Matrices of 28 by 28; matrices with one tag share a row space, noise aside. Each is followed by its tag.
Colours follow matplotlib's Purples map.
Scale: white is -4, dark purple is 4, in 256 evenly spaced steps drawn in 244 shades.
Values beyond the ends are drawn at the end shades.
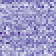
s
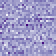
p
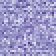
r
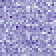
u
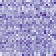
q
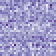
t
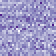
q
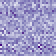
p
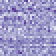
r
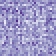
u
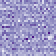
s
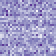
t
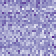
q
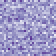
r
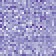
p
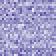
p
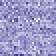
p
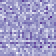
u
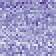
u
